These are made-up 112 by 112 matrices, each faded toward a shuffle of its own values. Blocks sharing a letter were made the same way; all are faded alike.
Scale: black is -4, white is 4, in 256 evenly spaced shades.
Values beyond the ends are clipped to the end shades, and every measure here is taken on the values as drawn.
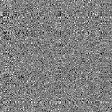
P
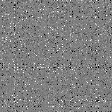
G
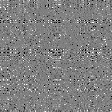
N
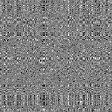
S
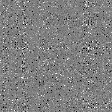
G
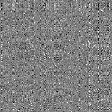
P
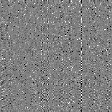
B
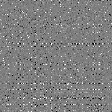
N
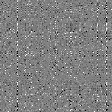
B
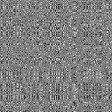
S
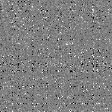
G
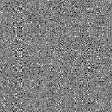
P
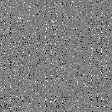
G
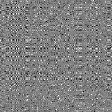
S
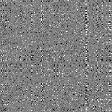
B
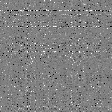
N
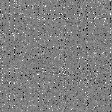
G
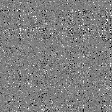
G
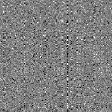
P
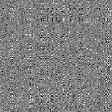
P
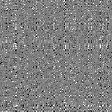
B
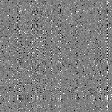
B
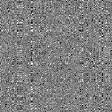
P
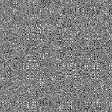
P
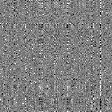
P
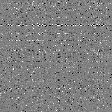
N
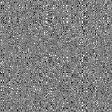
P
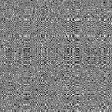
S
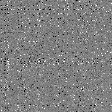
G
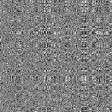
S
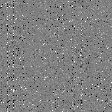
G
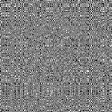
S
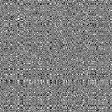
S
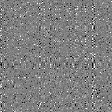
B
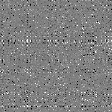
N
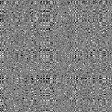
S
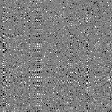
B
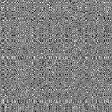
S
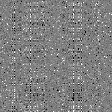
B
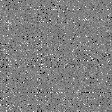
G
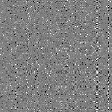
B
